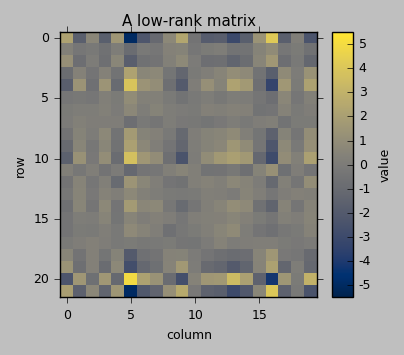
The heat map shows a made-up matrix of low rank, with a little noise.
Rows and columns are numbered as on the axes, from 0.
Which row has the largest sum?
20
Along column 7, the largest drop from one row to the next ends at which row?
21
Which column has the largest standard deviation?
5
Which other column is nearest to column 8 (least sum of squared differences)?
2
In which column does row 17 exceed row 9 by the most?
16
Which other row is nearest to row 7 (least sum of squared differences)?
17
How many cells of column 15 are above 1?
1
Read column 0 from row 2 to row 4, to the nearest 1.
1 -1 -2
